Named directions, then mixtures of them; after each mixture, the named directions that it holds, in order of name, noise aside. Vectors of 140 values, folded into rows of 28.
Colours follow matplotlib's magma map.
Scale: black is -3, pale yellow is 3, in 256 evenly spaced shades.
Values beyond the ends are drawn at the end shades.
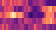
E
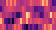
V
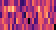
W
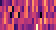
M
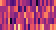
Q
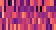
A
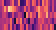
W.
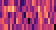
W.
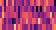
A, V.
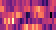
V.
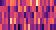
Q.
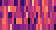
M, W.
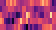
V.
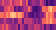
E.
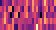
M.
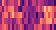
E, W.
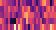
Q, V.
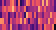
Q, V, W.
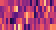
Q, V.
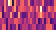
A, M.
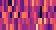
A, M.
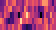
M, V.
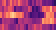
E.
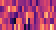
Q, V, W.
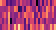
Q.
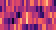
A, V.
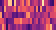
A, V.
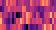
V.
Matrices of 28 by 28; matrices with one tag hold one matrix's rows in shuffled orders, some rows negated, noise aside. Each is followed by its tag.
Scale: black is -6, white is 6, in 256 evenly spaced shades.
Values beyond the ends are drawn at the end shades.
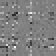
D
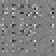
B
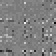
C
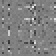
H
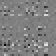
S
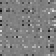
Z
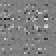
S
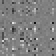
B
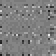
Z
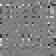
Z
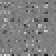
S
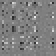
B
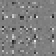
B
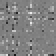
D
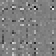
B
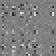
B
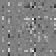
H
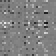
S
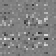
S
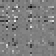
D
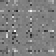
D
